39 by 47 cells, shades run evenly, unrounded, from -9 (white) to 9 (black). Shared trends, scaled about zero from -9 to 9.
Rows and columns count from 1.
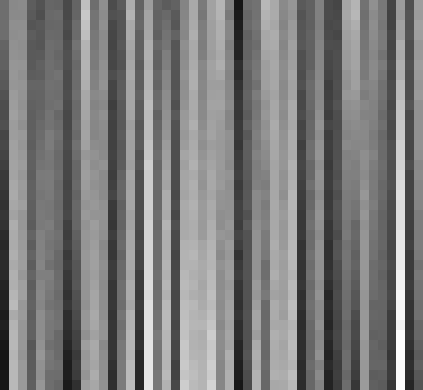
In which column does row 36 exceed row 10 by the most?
40
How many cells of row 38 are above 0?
25
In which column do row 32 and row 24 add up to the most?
1
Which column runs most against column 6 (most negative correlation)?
10
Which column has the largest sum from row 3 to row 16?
27
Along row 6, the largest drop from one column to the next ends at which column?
45
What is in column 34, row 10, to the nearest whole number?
4
